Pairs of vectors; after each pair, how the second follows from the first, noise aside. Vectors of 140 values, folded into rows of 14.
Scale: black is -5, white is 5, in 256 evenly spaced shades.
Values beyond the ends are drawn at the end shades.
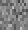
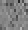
partly zeroed.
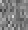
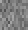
shrunk.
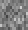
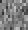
wrapped around, negated.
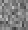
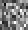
reversed, scaled up.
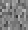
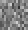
wrapped around, negated.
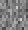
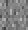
partly zeroed.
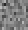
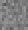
shrunk.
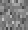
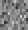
wrapped around, negated.
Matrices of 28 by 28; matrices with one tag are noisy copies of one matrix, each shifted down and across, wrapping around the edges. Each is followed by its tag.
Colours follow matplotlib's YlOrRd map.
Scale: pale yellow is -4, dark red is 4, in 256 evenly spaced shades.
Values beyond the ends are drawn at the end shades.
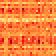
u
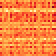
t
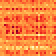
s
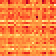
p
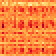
u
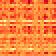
p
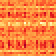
u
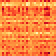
t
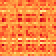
p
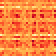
p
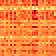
t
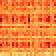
u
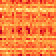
u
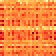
t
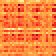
p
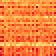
t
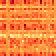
u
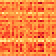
t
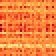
s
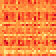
u
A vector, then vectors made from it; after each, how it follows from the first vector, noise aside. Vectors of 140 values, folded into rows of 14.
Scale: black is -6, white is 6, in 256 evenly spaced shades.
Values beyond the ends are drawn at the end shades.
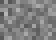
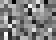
wrapped around, negated, scaled up.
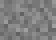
reversed, negated, shrunk.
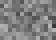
reversed.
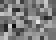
wrapped around, negated, scaled up.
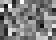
wrapped around, scaled up.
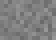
reversed, negated, shrunk.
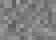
wrapped around, shrunk.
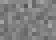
wrapped around, shrunk.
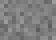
reversed, negated, shrunk.
